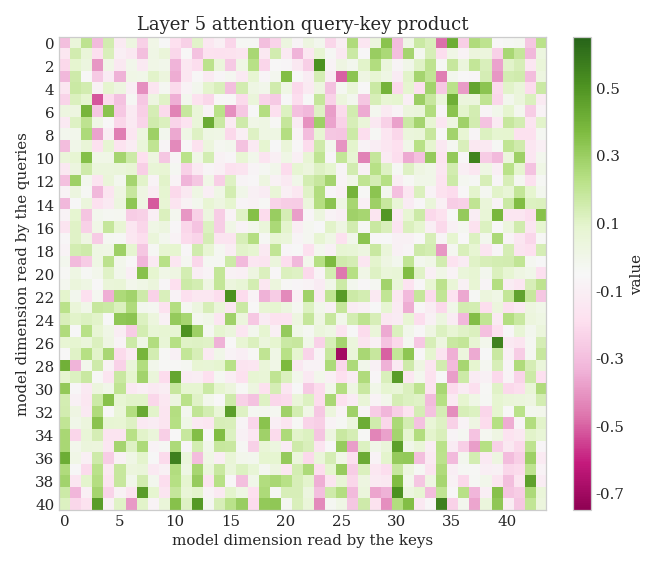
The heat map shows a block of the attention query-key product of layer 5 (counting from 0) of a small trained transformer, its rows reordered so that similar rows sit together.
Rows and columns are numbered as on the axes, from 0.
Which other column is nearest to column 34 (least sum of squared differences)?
42
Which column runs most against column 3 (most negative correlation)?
23
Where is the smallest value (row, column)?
27, 25
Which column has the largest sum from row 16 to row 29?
24
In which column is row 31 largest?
4
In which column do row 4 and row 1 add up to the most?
29
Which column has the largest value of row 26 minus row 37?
39
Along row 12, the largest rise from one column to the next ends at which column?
1
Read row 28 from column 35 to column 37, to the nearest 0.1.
-0.3 0.3 0.1
